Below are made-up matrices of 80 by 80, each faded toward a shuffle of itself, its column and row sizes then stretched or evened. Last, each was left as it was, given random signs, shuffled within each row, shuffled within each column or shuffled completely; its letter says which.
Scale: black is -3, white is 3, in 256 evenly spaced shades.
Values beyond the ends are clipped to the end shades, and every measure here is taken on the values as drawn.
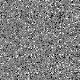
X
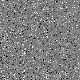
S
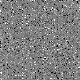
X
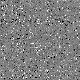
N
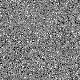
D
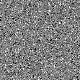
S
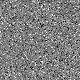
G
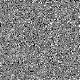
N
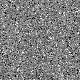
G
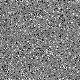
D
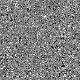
N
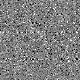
X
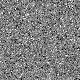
G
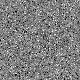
G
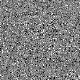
X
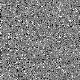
N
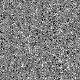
S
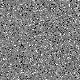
D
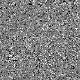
N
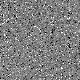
S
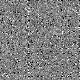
X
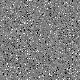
S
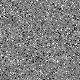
D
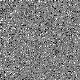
N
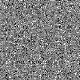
X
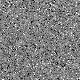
G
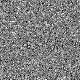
D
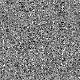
N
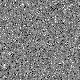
G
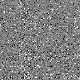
X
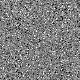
S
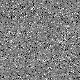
D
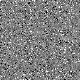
N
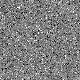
G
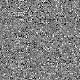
X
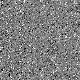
S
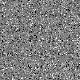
N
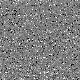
D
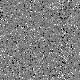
S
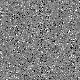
S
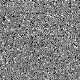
N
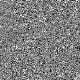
X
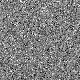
G
